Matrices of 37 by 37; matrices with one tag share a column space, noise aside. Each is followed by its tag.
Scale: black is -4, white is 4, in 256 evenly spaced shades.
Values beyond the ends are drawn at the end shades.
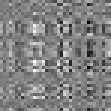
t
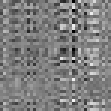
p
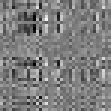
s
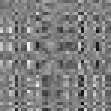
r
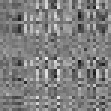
s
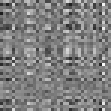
p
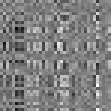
r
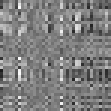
s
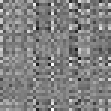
p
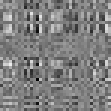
s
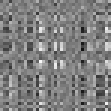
r
